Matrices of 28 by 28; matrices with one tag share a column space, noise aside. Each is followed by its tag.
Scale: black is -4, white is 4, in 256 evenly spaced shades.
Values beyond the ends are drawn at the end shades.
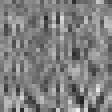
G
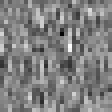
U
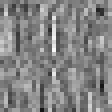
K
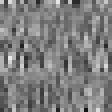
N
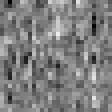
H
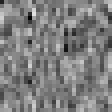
U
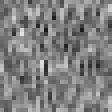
U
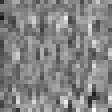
G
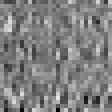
G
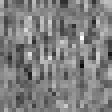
H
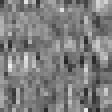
N
